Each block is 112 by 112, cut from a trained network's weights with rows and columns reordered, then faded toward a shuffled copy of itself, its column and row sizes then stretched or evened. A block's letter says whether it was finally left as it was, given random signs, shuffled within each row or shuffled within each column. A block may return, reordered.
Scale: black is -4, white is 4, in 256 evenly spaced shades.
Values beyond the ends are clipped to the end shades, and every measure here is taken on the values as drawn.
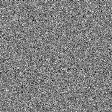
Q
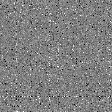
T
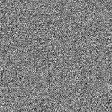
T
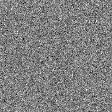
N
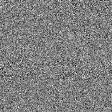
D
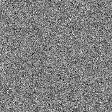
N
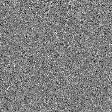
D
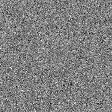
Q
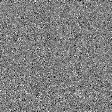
D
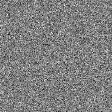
D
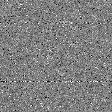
Q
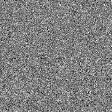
D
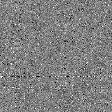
T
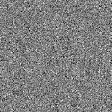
T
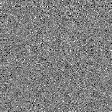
T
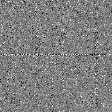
D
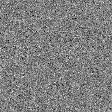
Q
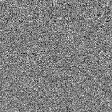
T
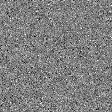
Q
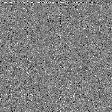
T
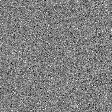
N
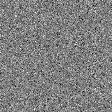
N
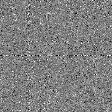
D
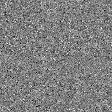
Q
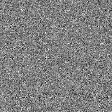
D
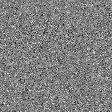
Q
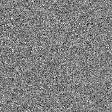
D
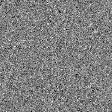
D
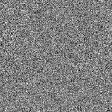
T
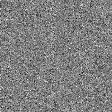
N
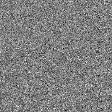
D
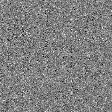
N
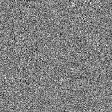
T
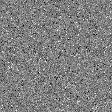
N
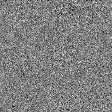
D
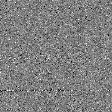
D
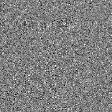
T
